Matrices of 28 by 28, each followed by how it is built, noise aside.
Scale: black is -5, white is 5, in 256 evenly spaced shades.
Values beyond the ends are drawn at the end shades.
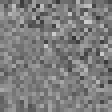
upper triangular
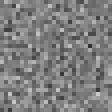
noise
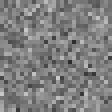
noise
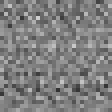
repeating columns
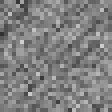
Hankel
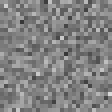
noise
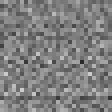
repeating columns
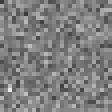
noise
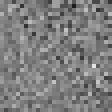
upper triangular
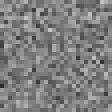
noise
